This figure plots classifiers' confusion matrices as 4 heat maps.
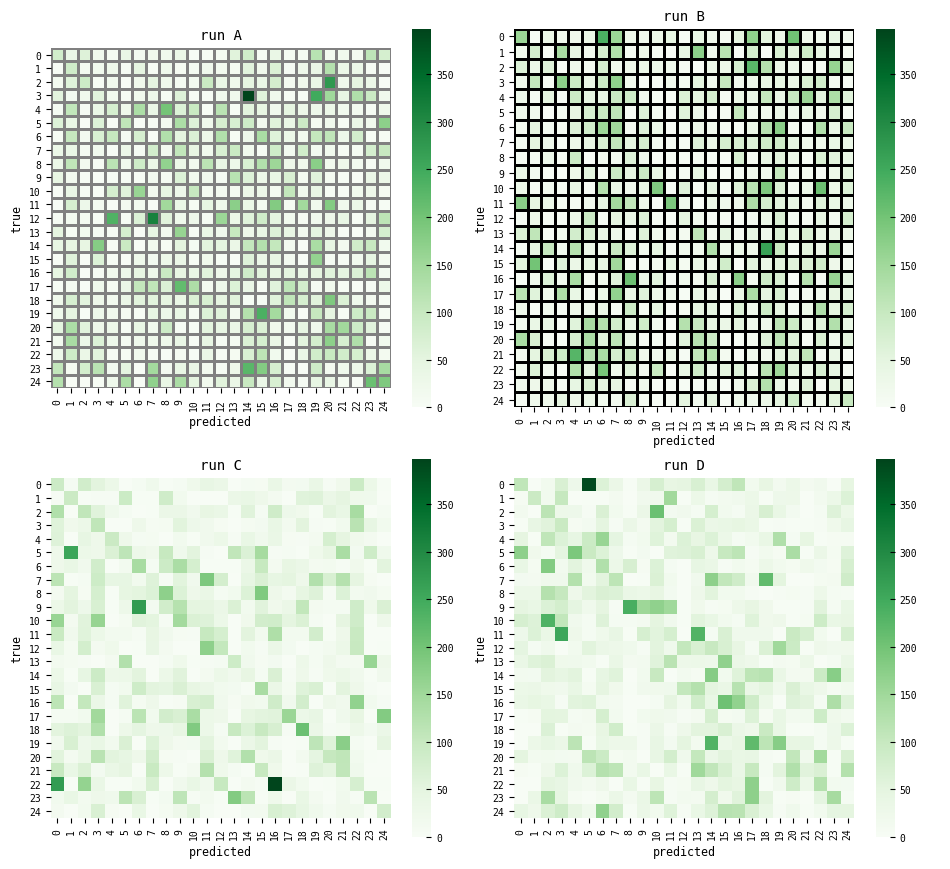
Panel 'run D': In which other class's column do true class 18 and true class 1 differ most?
11
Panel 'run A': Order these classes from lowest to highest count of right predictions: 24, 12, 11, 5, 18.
11, 18, 5, 12, 24
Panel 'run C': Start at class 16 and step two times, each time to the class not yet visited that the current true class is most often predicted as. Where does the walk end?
0
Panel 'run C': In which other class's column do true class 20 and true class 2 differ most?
22
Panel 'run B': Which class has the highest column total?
7
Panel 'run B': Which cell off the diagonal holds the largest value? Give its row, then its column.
14, 18
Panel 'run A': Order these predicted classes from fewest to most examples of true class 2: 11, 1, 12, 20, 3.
3, 12, 1, 11, 20
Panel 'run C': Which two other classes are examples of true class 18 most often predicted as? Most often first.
10, 3
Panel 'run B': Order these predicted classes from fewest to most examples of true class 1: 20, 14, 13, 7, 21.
14, 20, 21, 7, 13
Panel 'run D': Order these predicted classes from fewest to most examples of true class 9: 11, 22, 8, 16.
16, 22, 11, 8
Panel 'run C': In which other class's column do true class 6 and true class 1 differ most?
9
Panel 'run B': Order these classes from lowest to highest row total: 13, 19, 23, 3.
23, 13, 3, 19
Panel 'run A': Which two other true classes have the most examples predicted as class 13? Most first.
11, 9
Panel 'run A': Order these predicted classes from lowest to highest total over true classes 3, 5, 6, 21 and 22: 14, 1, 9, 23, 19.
23, 9, 1, 19, 14
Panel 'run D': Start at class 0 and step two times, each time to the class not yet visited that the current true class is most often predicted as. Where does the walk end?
4
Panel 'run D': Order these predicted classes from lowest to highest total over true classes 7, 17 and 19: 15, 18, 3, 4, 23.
23, 3, 15, 4, 18
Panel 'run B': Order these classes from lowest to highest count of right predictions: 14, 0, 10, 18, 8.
8, 18, 14, 0, 10
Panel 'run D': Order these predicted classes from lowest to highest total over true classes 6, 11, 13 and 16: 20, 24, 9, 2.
9, 20, 24, 2
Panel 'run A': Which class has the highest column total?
14
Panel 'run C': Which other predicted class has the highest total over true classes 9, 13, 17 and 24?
6
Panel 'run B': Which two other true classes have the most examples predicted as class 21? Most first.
4, 16
